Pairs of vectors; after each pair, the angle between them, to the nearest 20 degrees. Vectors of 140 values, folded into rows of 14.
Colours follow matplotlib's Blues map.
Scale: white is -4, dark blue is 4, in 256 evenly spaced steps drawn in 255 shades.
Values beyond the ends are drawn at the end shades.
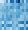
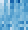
40 degrees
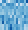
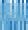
80 degrees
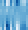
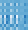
80 degrees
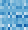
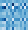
100 degrees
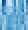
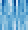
40 degrees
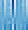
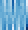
40 degrees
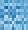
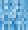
140 degrees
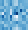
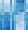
80 degrees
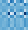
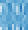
80 degrees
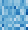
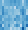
140 degrees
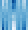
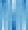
160 degrees
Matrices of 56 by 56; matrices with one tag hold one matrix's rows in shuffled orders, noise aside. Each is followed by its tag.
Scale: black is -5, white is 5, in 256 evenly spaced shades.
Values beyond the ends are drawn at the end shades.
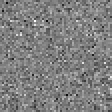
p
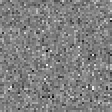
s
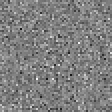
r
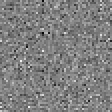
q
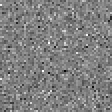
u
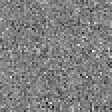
s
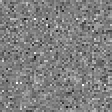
p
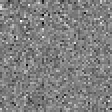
q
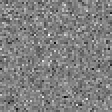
u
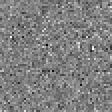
s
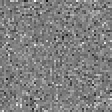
p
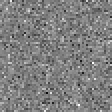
s
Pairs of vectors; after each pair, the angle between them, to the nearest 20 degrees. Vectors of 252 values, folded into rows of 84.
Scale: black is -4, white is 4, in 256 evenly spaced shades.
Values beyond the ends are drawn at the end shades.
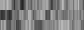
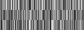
80 degrees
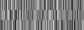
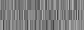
120 degrees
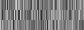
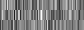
160 degrees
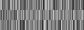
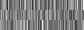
120 degrees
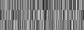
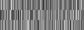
40 degrees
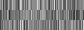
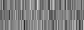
60 degrees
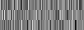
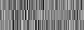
80 degrees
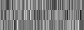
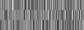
120 degrees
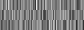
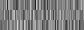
60 degrees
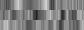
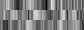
160 degrees
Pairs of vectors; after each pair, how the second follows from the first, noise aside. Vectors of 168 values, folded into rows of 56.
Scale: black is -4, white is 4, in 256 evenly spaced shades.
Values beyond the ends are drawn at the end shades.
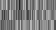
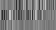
partly zeroed.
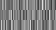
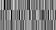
wrapped around, negated.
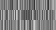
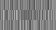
shrunk.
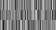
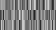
reversed.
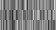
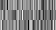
reversed.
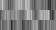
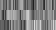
reversed.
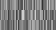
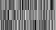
wrapped around, negated.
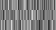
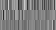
partly zeroed.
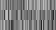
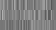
reversed, negated, shrunk.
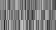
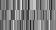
reversed.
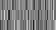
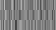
wrapped around, shrunk.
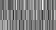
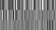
partly zeroed.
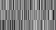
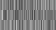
reversed, negated, shrunk.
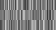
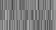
reversed, negated, shrunk.
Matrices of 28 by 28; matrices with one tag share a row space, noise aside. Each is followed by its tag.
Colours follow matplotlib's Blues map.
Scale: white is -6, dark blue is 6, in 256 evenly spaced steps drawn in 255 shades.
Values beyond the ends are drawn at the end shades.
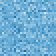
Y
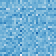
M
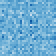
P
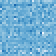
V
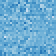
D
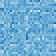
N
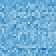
Y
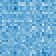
V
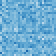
V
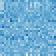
N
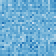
P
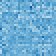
V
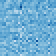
M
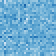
D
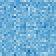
Y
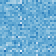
M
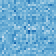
Y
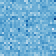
N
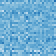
N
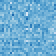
N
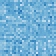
M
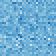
M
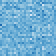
V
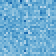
D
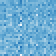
M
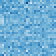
N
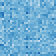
N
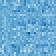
Y
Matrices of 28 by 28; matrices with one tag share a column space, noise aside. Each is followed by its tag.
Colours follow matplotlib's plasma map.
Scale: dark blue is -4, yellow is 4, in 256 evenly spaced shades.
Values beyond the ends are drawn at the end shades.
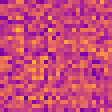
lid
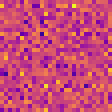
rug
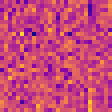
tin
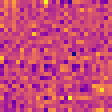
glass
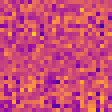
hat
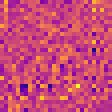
glass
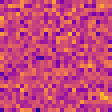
rug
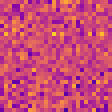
hat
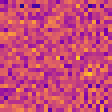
rug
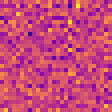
rug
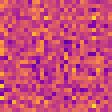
lid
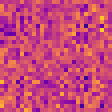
hat
